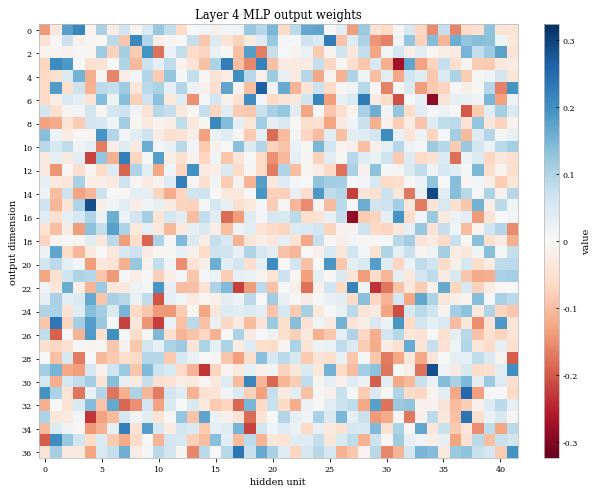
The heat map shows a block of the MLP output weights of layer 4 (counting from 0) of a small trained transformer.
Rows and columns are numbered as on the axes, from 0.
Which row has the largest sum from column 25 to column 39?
1
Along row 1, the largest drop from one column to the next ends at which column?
26
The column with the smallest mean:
30
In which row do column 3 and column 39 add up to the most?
0
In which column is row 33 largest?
37
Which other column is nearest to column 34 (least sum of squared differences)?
25
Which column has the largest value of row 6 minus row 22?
18
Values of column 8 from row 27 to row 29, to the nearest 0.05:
-0.1 -0.05 -0.1
